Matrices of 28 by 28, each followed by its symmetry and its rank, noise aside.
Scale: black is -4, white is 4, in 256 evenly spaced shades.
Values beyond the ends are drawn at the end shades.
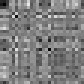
symmetric, rank two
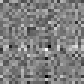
no symmetry, rank four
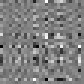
antisymmetric, rank two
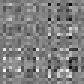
antisymmetric, rank two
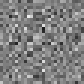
no symmetry, rank three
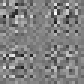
symmetric, rank two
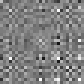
symmetric, rank two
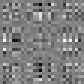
antisymmetric, rank two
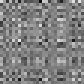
no symmetry, rank two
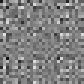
symmetric, rank three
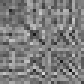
symmetric, rank three
